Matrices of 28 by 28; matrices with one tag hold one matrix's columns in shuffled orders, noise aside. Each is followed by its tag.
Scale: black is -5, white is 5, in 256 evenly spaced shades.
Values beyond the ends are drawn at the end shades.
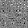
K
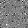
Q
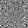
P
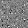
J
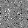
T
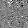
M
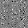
T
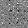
K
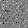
K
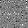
Q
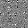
Q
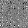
P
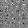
K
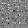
K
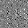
T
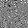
M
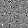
Q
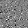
J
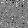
M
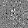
T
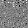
M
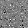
J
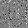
T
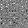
K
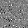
J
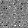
P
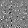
J
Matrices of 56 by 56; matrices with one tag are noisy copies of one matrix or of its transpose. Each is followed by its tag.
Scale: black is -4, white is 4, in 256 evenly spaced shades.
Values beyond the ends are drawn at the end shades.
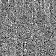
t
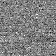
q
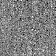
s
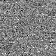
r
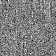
t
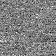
q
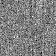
q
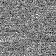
q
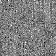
t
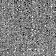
s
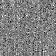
r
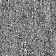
t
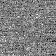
q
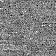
t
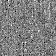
t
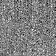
s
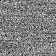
r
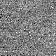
s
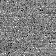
r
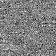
t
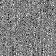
r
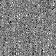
r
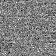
r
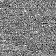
t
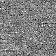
t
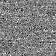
r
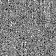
t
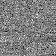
q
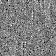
t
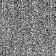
s
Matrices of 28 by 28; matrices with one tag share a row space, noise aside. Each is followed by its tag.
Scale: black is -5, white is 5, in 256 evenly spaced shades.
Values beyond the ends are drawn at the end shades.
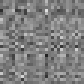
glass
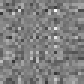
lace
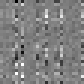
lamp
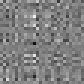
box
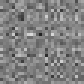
glass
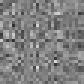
lace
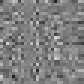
lace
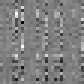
lamp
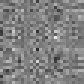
lace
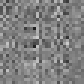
box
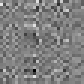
box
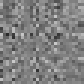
lace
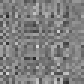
box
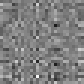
lace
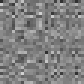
glass
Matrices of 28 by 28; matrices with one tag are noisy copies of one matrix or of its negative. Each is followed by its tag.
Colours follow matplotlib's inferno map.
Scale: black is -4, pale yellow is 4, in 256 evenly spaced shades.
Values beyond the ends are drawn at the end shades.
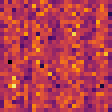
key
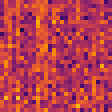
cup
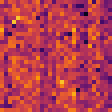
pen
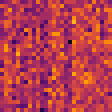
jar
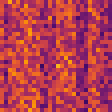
pen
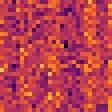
key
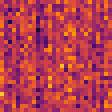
cup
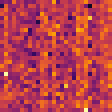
pen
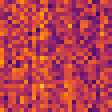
jar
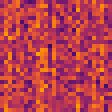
cup
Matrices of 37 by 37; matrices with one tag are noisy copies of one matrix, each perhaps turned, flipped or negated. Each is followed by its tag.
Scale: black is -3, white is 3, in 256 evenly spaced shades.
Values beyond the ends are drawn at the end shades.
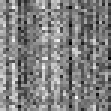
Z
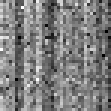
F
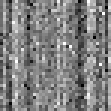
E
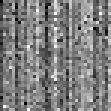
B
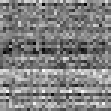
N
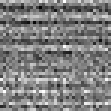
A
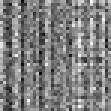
A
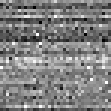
N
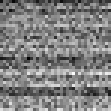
F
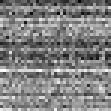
Z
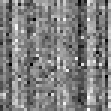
E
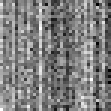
Z
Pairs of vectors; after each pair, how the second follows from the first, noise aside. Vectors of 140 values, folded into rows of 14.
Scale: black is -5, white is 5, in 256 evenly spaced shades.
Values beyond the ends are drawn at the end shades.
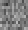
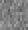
wrapped around, shrunk.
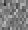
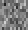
copied.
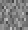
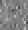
wrapped around, negated, partly zeroed.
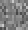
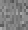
negated, shrunk.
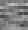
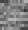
wrapped around.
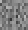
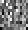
reversed, negated, scaled up.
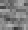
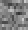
wrapped around.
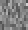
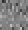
wrapped around, negated, partly zeroed.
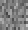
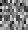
reversed, negated, scaled up.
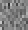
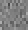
shrunk.
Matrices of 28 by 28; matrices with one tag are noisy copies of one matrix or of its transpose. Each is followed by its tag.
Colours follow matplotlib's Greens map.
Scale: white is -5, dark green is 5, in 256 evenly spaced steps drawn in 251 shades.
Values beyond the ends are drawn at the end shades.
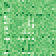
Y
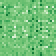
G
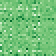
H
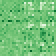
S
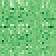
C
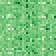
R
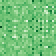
G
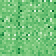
H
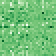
C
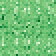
R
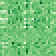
C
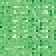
G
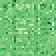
Y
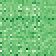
H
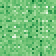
G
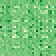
G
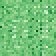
G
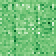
Y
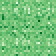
R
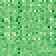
H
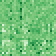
S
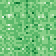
R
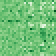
S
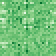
C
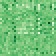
Y
